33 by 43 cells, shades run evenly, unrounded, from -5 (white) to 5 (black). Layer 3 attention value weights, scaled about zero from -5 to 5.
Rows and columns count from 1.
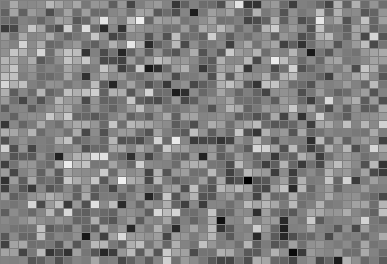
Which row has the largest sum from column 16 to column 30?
23
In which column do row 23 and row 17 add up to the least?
14
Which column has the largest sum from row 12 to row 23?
35
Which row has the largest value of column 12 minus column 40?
4
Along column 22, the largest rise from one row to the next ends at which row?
18
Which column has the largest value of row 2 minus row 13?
37
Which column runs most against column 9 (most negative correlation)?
36
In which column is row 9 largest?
17
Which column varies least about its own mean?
40
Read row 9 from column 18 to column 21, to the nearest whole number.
3 1 -1 -2
